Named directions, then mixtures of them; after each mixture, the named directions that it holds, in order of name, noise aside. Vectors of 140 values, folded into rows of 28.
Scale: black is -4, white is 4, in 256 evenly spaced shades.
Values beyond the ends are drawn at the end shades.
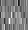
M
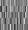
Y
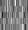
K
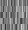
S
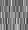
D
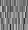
Y.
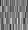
K, Y.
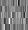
M, Y.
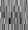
M, Y.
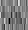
M.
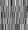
D, K.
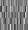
Y.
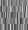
S, Y.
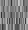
D, M.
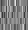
K, Y.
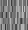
S.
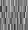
Y.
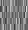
D, Y.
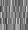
D, Y.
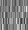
D, S.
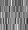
D.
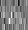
M.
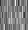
K, M.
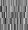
Y.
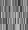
D, M.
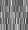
D.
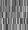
D, S.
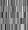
K, S.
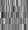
K, M.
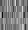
K.
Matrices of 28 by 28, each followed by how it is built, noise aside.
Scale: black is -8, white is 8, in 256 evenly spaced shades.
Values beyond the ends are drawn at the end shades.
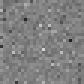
sparse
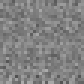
repeating columns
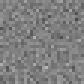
repeating columns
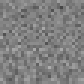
repeating columns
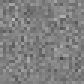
low rank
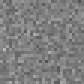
noise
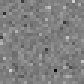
sparse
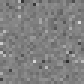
sparse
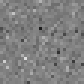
sparse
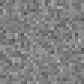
noise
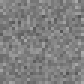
repeating columns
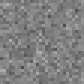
noise
